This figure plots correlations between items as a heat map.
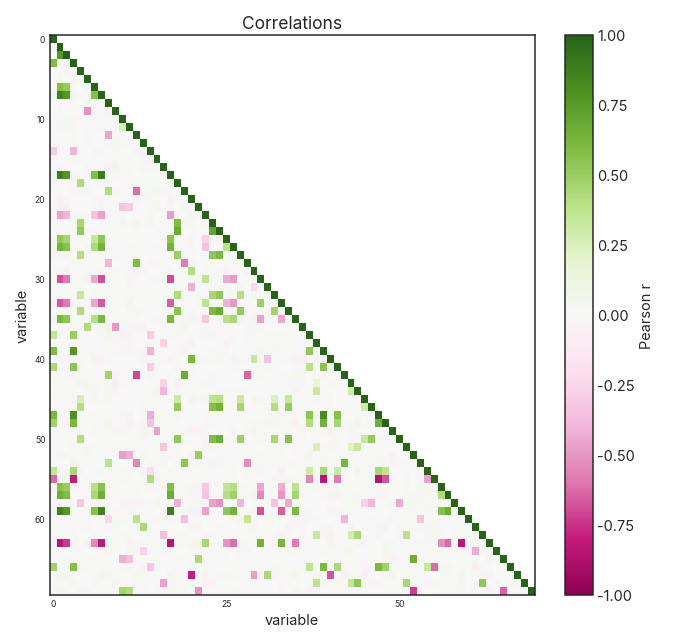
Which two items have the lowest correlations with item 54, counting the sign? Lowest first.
55, 14
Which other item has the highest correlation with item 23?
24
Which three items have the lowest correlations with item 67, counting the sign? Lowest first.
20, 40, 29
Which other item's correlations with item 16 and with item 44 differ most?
68
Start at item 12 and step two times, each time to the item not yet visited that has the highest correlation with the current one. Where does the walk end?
60
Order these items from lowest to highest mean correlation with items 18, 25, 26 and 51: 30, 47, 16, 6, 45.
30, 16, 47, 45, 6
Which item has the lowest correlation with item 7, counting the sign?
63
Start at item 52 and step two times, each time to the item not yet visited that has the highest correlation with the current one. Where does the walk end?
21
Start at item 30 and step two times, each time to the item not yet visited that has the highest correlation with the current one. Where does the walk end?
33
